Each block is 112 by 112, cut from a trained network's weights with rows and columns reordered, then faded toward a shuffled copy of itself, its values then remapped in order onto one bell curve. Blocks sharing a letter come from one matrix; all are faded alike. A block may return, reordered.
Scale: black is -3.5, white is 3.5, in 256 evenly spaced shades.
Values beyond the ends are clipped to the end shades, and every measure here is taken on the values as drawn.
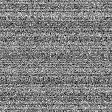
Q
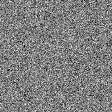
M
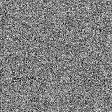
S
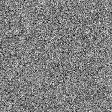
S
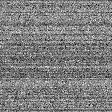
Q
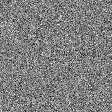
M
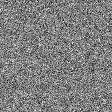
M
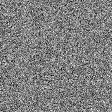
M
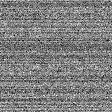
Q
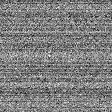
Q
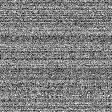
Q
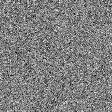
S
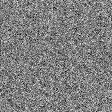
S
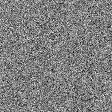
M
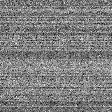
Q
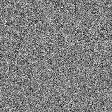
S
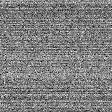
Q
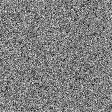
M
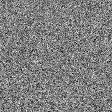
S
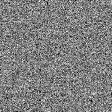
S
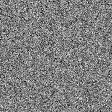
M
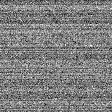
Q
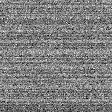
Q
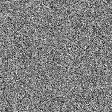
M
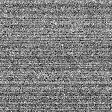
Q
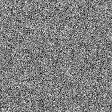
M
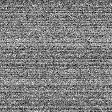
Q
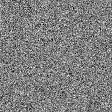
M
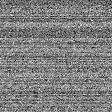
Q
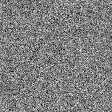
M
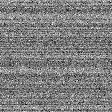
Q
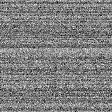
Q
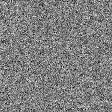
M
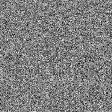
S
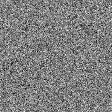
S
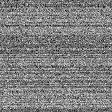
Q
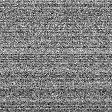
Q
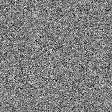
S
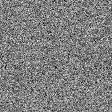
M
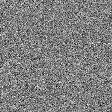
M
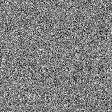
S
